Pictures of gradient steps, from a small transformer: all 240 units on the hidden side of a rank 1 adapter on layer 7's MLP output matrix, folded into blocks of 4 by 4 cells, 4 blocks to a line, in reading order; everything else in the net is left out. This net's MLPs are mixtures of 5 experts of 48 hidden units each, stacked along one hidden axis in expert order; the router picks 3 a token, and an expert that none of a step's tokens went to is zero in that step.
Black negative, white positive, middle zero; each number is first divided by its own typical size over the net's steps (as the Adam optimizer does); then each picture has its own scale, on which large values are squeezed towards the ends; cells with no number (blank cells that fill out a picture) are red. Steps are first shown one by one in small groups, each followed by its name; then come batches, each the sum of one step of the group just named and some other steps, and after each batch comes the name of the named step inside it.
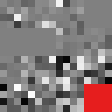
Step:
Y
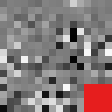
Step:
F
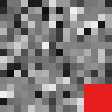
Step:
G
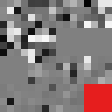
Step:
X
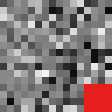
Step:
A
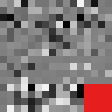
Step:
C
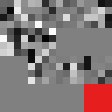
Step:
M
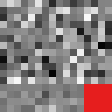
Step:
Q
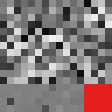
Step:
X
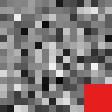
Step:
M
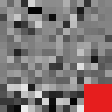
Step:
Y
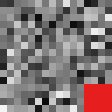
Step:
A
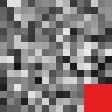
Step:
Y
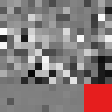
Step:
X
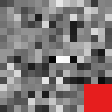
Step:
F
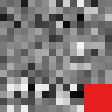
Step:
C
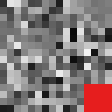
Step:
F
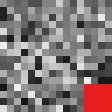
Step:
Y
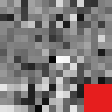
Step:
C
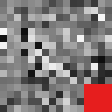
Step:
X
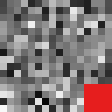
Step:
G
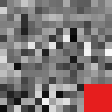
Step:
F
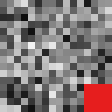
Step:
X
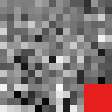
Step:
M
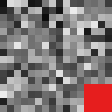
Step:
G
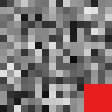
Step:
F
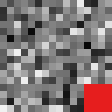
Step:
A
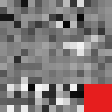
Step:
C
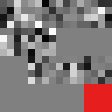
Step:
M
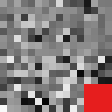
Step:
Y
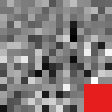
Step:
F
